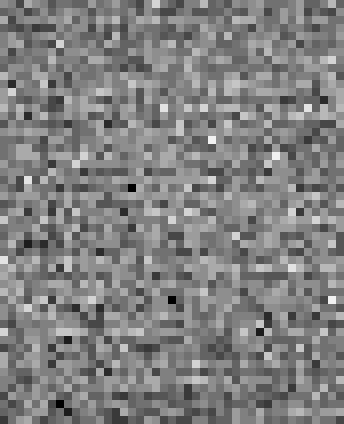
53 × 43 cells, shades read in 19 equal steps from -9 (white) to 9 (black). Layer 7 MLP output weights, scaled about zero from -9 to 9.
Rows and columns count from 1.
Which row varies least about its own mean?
25
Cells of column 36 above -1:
27
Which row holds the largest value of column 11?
22
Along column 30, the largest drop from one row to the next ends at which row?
30
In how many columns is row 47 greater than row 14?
32
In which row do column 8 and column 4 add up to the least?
23
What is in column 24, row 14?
-5
